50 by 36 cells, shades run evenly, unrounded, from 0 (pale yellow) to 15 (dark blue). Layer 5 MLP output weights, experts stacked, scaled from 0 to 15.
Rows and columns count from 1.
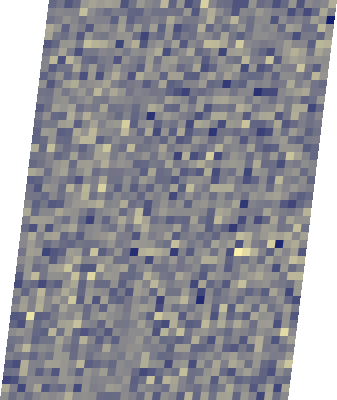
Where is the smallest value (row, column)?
32, 28
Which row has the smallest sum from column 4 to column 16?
6
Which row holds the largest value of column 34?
26
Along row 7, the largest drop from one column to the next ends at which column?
24
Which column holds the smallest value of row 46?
36
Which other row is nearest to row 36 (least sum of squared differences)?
45
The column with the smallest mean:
8
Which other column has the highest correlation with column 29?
18
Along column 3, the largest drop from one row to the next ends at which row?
40
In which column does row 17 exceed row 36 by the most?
29
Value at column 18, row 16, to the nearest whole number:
9
